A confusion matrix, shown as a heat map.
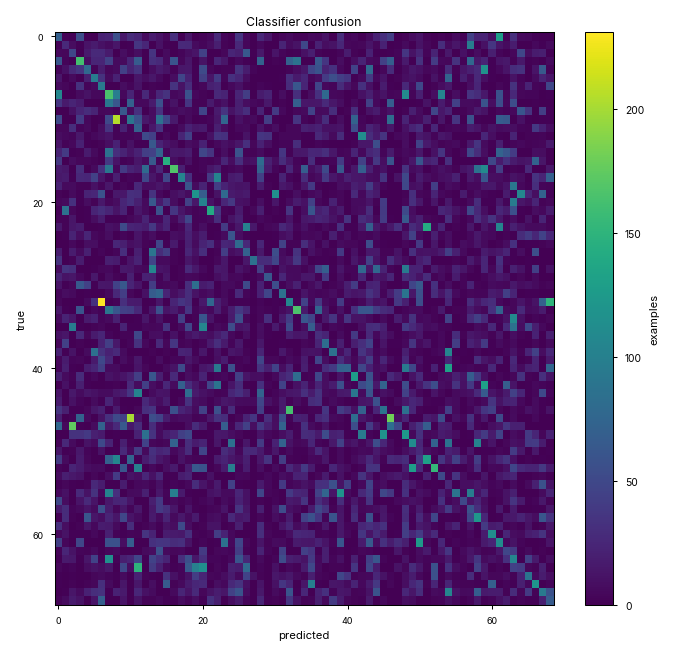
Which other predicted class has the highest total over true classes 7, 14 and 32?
6
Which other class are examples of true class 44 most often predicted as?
28
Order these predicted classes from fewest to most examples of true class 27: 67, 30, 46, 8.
67, 8, 46, 30
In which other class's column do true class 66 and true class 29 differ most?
35
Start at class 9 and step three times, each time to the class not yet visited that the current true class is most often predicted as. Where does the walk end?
41
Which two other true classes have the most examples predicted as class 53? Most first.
7, 46
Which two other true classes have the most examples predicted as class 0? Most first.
7, 47
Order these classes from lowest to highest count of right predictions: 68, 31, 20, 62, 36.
36, 62, 68, 31, 20
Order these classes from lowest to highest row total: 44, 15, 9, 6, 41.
44, 6, 9, 41, 15
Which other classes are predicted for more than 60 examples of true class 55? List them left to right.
7, 16, 37, 39, 57
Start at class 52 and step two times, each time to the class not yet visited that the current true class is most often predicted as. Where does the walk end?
58
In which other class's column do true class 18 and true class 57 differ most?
63
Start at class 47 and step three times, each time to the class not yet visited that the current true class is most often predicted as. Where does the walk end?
13
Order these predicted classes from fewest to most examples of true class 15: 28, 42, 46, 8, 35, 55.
55, 8, 35, 42, 46, 28
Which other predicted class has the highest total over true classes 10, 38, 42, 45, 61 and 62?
8
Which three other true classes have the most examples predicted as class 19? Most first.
64, 30, 52
